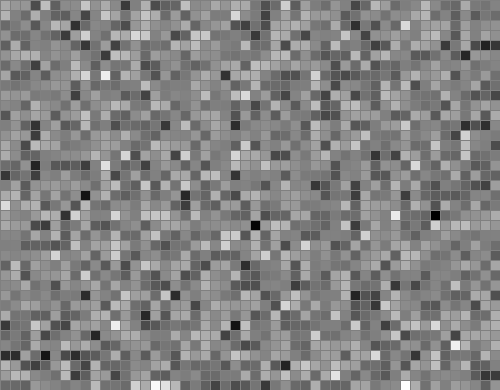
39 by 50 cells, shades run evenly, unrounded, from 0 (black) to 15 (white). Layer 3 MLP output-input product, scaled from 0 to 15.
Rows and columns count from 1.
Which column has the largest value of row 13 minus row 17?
9
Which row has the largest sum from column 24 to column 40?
36
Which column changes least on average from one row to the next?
43
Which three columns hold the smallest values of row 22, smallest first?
44, 7, 27
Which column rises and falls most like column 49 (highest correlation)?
12
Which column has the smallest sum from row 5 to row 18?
38
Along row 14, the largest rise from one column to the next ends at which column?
47
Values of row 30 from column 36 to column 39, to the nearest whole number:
2 5 4 8
